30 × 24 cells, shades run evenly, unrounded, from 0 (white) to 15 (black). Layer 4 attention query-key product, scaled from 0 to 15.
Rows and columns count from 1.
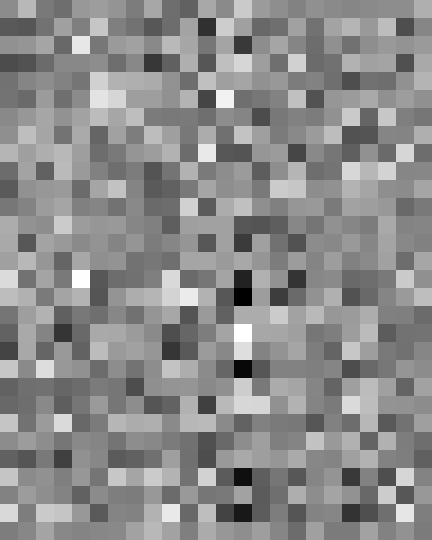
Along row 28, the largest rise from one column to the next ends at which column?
23
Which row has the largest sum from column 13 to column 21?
29
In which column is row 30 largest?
17
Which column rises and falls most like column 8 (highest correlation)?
7
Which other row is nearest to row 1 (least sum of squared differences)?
15
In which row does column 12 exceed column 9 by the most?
6
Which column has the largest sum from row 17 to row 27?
4
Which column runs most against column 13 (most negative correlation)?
12
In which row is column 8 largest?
22
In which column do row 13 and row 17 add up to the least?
11
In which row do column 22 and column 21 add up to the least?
10
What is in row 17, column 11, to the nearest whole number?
1
